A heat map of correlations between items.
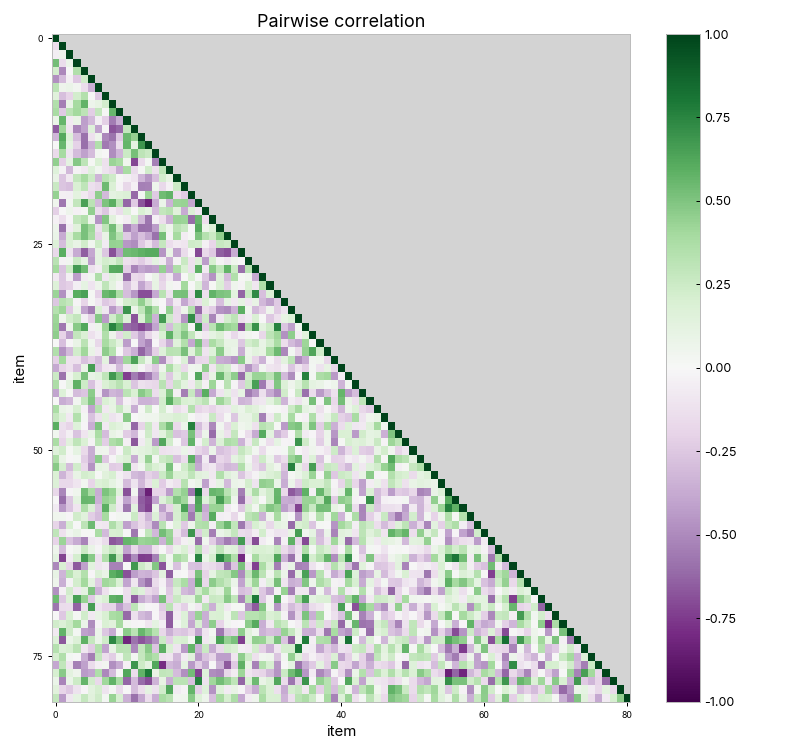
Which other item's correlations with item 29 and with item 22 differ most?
48
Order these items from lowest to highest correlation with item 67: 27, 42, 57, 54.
54, 27, 57, 42
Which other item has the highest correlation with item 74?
34
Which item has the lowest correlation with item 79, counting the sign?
71
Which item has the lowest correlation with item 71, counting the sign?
69
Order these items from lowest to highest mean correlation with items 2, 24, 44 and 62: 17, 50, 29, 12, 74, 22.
12, 50, 29, 74, 22, 17
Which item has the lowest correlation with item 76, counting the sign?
15
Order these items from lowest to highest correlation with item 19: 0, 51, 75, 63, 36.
63, 75, 36, 0, 51
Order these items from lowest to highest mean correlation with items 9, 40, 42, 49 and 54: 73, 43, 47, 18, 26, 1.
26, 1, 43, 18, 47, 73
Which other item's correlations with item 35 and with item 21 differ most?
43
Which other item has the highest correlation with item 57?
55
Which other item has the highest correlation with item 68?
28
